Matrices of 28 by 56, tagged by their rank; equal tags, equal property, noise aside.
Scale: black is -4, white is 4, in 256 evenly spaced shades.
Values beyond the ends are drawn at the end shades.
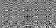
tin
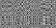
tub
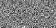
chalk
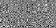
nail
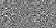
tin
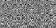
nail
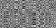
tub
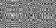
tub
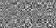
tub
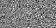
nail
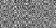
tub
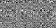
nail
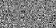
chalk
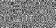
chalk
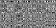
tin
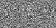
nail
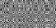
tub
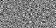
chalk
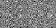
chalk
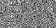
chalk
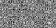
chalk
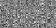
chalk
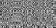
nail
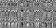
tub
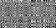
tub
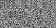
chalk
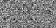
chalk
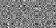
tin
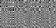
tub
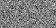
chalk
